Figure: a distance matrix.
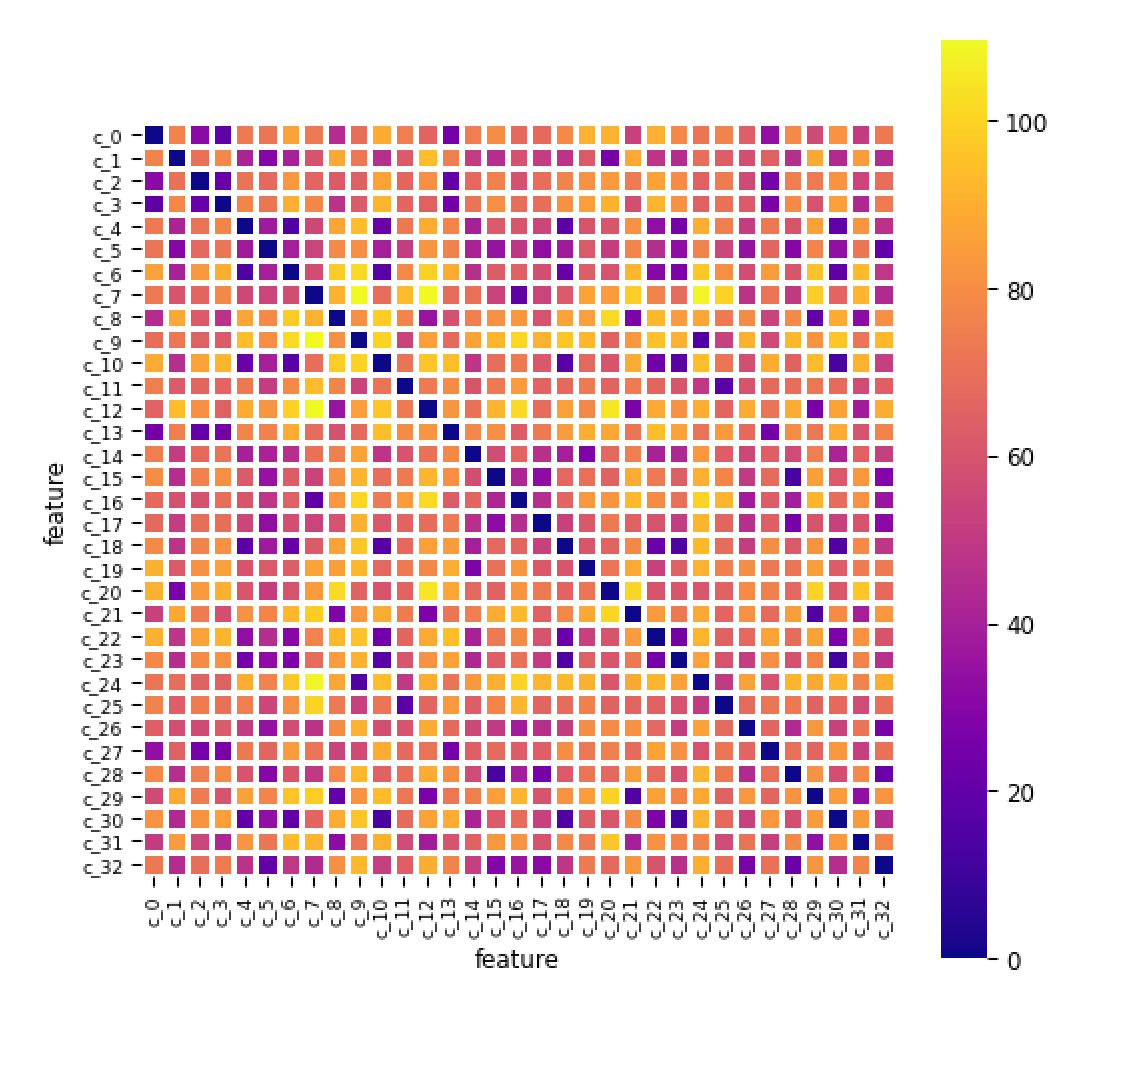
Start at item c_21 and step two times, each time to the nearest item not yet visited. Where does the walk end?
c_8
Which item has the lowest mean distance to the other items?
c_5
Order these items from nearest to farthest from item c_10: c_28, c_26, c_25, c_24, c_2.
c_26, c_28, c_25, c_2, c_24
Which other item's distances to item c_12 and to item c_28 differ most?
c_15
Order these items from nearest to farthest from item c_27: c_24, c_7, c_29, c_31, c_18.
c_31, c_24, c_29, c_7, c_18
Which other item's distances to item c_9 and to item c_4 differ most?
c_6
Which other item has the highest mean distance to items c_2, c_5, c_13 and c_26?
c_12
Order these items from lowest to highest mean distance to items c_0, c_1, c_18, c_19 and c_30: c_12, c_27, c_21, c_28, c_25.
c_28, c_27, c_25, c_21, c_12
